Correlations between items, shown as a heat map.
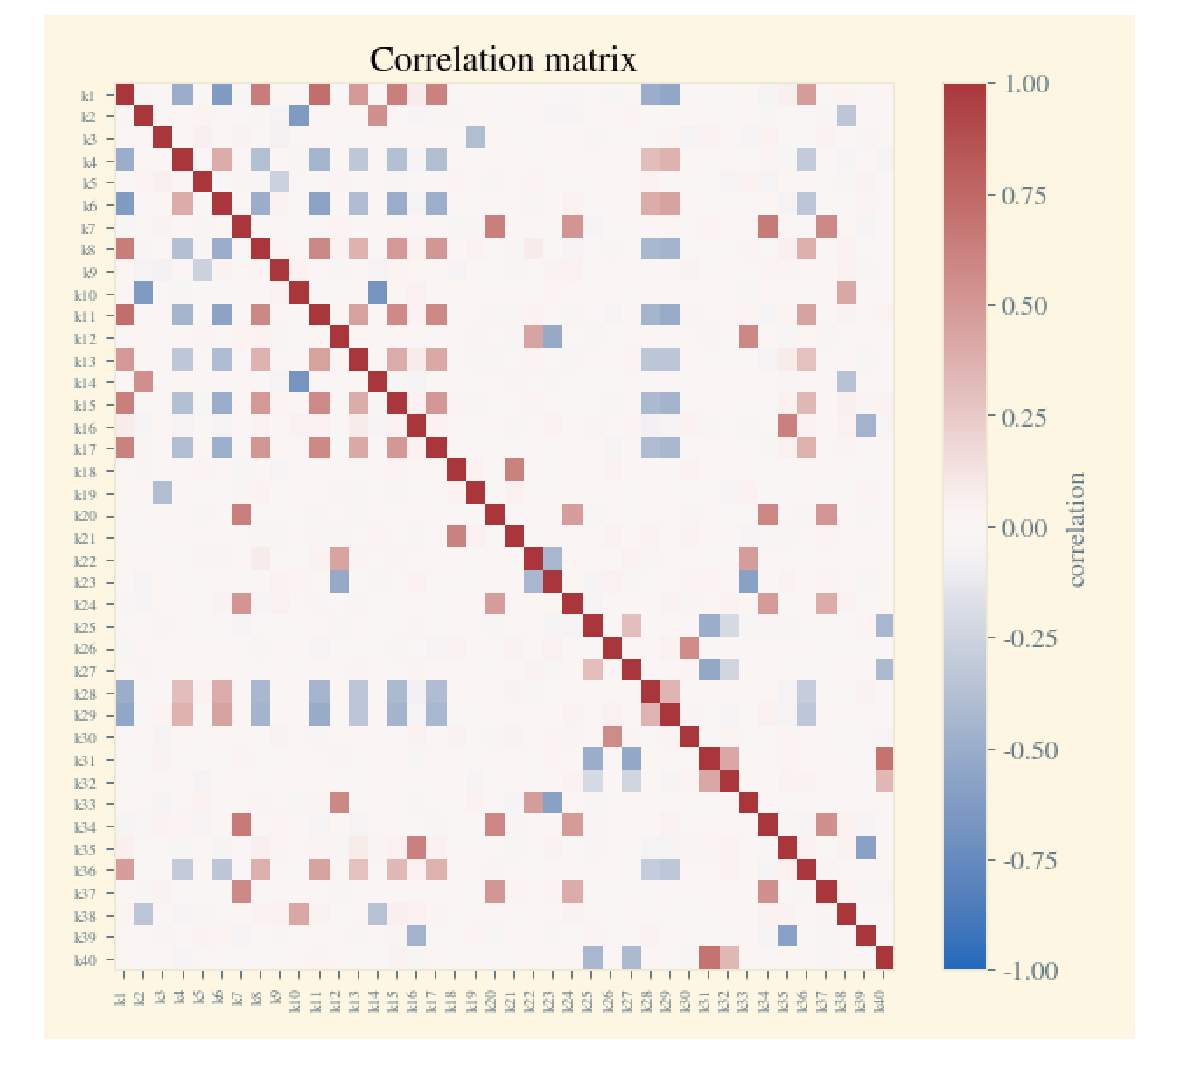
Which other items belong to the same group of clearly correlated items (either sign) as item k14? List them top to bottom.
k2, k10, k38
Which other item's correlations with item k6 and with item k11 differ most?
k1
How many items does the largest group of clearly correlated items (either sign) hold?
11
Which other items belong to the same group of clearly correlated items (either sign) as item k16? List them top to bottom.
k35, k39
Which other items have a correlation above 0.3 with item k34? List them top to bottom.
k7, k20, k24, k37
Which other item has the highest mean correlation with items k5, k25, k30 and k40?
k26
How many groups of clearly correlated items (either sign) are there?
10
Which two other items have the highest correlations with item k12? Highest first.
k33, k22
